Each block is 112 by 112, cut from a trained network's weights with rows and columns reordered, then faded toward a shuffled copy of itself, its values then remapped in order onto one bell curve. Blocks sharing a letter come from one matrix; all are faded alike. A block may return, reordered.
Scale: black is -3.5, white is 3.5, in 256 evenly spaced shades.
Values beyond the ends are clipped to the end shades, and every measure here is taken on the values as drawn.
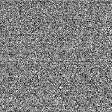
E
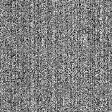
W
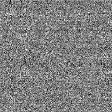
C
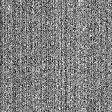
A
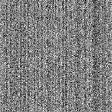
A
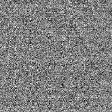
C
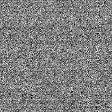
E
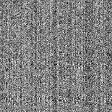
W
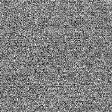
C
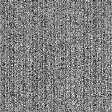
A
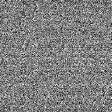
E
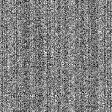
A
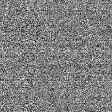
E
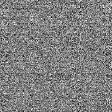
C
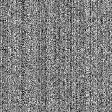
W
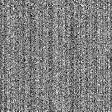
A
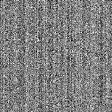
W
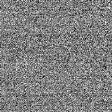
C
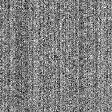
A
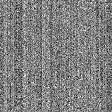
W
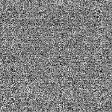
C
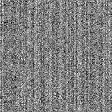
A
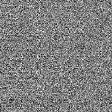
C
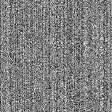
A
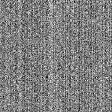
A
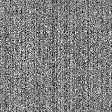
W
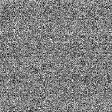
E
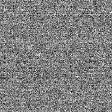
E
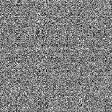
C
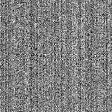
W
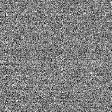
C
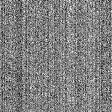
A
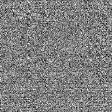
C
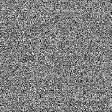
C
